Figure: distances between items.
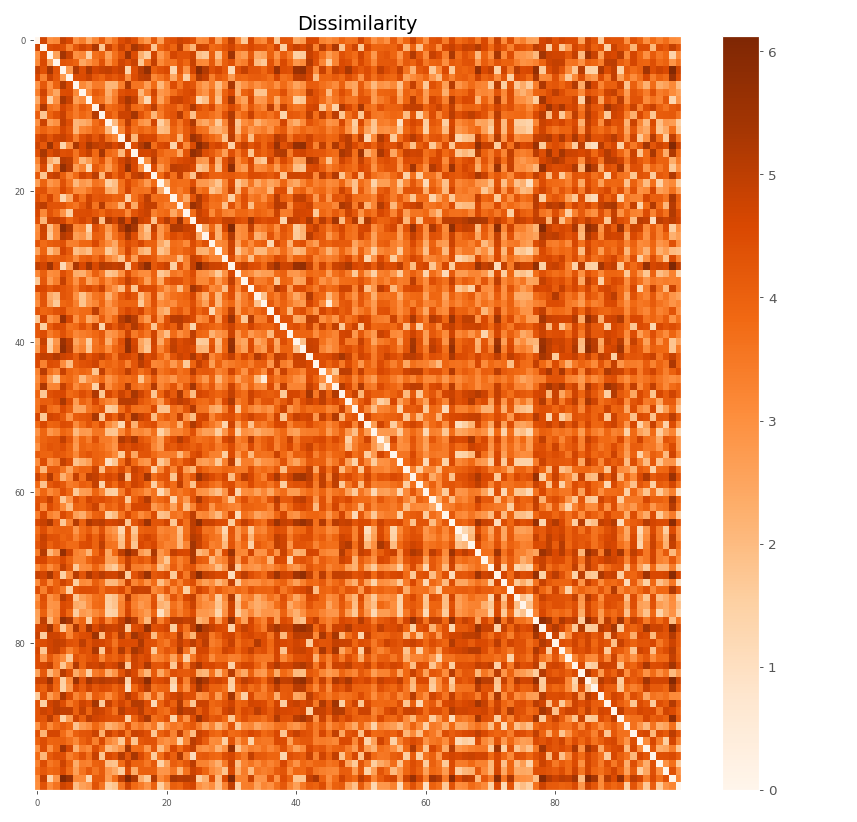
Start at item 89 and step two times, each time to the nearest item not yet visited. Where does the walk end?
80
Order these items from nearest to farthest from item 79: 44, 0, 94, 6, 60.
60, 6, 94, 0, 44
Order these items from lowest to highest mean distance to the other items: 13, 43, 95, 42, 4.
43, 95, 13, 4, 42
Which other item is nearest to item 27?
36
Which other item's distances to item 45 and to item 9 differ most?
35
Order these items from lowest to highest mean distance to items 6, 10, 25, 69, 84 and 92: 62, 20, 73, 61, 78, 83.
20, 62, 73, 61, 83, 78
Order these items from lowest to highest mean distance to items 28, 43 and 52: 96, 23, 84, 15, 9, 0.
96, 84, 23, 0, 15, 9
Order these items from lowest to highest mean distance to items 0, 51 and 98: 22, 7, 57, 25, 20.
25, 7, 20, 22, 57
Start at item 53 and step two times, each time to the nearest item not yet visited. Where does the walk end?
54
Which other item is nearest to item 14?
86
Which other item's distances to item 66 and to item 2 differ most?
98
